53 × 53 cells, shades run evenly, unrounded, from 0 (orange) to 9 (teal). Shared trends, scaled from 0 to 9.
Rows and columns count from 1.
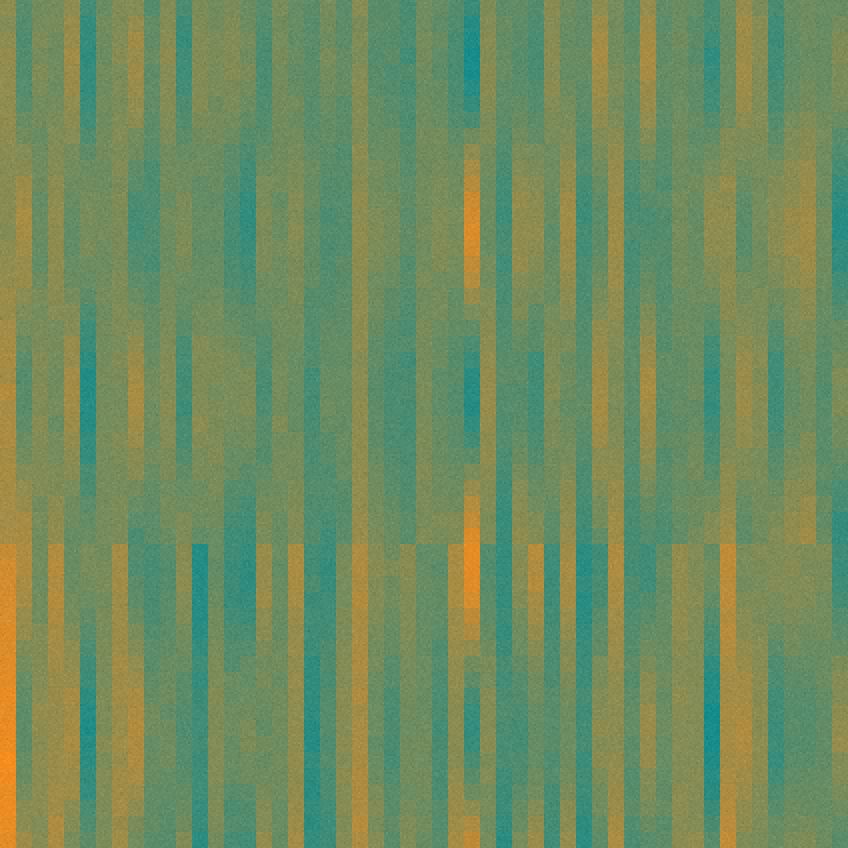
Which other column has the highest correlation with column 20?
28
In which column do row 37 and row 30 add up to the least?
1
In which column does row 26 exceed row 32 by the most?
30
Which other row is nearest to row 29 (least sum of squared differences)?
21
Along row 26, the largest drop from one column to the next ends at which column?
31
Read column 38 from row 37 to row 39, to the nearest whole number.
7 7 6
